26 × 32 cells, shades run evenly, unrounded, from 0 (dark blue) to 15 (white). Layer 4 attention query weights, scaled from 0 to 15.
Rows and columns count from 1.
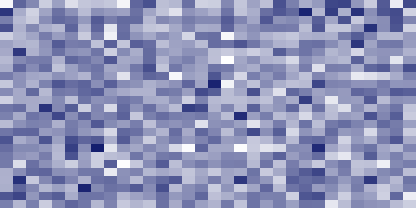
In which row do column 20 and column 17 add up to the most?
7
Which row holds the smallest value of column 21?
3
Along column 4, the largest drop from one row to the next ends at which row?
14
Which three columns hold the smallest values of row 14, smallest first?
4, 15, 16
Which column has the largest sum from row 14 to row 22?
9
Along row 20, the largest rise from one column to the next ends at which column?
26
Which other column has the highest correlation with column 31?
1
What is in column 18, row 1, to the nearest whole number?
7
